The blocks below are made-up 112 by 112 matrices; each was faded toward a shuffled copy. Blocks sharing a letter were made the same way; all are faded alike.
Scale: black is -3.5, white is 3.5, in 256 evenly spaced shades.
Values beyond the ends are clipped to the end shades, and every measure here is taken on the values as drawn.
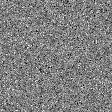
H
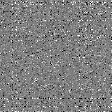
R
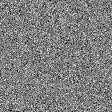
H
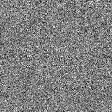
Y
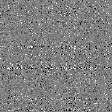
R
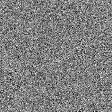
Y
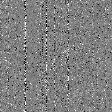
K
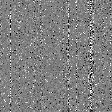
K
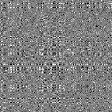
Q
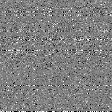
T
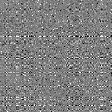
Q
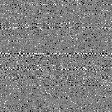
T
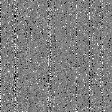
K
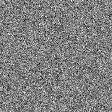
Y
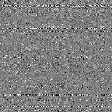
T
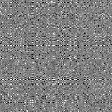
Q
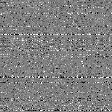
T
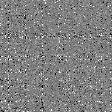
R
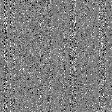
K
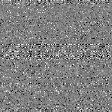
T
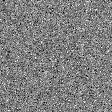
H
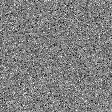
H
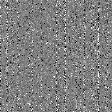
K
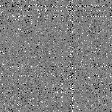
R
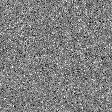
H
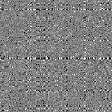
Q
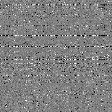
T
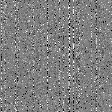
K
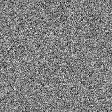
Y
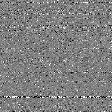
T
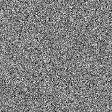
Y
